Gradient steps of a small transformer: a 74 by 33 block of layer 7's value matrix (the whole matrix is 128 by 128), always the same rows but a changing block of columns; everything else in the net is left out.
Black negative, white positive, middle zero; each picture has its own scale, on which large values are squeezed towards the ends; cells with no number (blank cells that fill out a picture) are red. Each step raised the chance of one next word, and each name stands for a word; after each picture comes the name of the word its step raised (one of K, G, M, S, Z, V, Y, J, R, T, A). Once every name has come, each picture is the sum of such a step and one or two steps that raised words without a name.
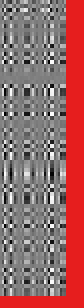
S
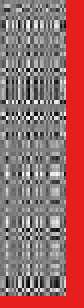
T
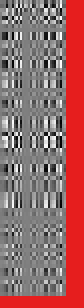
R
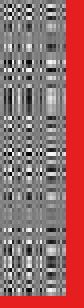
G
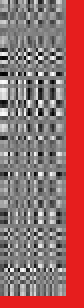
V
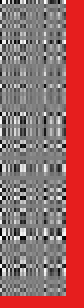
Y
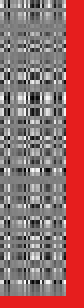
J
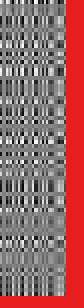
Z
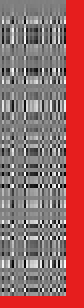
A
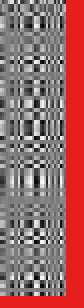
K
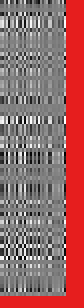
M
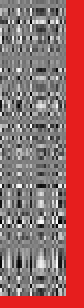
A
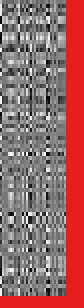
G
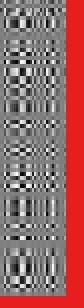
A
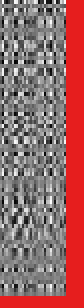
Z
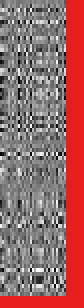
G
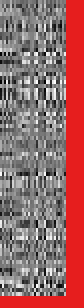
T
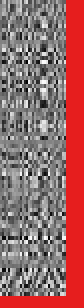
K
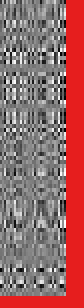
V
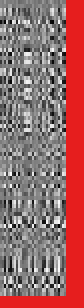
A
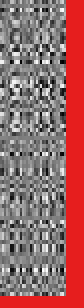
S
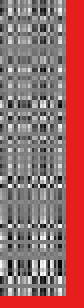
A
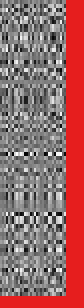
G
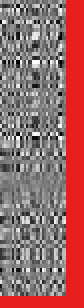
R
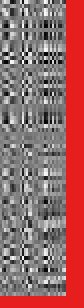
M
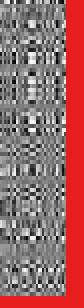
Y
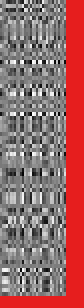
S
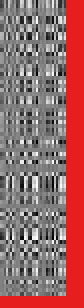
Z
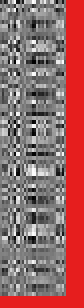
Y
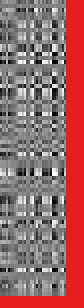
S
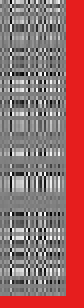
V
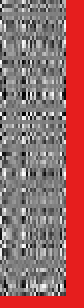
T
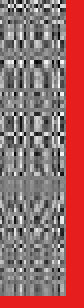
R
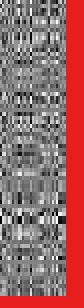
M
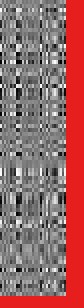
S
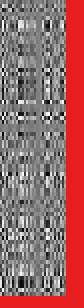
T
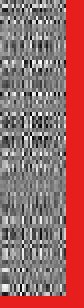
R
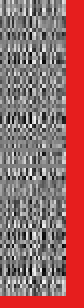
M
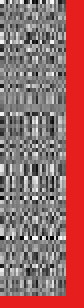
Y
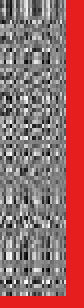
J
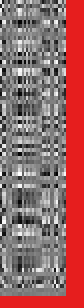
A
